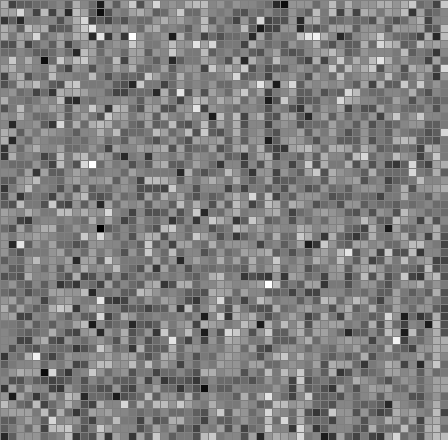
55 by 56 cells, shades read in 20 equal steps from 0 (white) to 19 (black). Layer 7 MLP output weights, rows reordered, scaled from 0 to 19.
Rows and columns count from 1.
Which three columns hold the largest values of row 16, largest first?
2, 7, 34
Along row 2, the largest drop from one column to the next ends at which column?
10
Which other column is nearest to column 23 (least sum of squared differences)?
37
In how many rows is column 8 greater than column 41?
21
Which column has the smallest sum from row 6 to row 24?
30
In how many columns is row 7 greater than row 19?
29
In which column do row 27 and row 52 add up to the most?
26
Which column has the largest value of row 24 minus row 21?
12
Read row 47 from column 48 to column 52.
10 7 7 9 8
